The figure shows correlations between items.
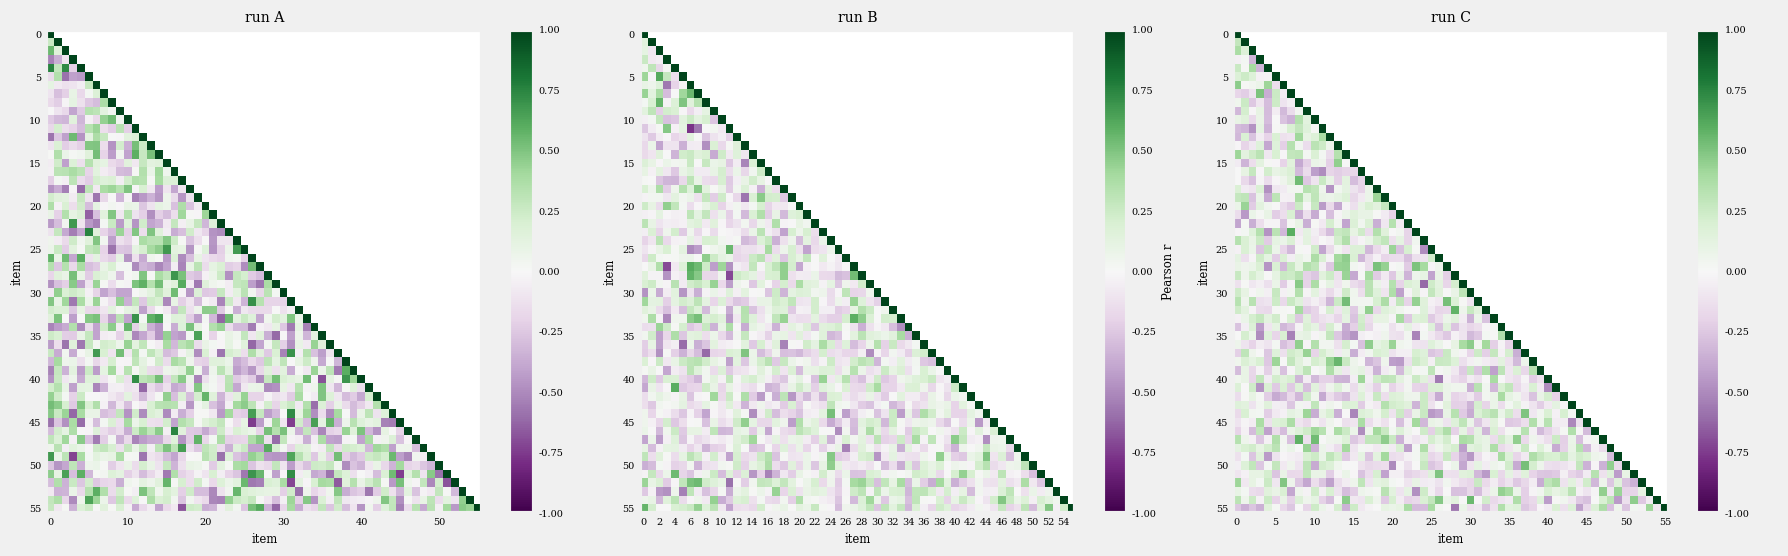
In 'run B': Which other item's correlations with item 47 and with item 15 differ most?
13
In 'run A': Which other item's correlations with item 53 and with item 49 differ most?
12
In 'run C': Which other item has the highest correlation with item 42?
34
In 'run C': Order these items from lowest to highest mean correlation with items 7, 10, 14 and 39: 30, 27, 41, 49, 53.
53, 41, 49, 30, 27
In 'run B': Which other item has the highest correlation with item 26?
8
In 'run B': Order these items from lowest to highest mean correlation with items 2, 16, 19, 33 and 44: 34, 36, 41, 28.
41, 36, 34, 28
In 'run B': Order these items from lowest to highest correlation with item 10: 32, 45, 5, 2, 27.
45, 32, 5, 2, 27
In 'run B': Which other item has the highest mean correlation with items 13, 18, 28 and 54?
33
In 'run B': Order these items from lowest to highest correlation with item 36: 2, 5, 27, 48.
5, 2, 27, 48
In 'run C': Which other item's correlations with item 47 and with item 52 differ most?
8
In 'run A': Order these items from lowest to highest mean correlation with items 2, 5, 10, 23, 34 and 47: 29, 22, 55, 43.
29, 43, 22, 55
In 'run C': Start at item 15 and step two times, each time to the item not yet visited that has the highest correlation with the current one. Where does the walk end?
38
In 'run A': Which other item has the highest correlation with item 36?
45
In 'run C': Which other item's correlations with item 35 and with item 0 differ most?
14
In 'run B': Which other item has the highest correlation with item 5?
2
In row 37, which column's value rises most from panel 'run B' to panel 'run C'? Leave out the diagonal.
8
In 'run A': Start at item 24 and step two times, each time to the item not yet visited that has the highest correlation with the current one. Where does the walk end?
15
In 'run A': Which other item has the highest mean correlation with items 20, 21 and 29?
17
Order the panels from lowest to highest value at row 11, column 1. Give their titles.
run C, run B, run A
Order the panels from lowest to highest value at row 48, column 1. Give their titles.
run B, run C, run A
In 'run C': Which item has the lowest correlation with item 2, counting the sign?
11
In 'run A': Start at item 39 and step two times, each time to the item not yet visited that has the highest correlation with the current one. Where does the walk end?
40
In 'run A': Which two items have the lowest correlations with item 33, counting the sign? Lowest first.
22, 34
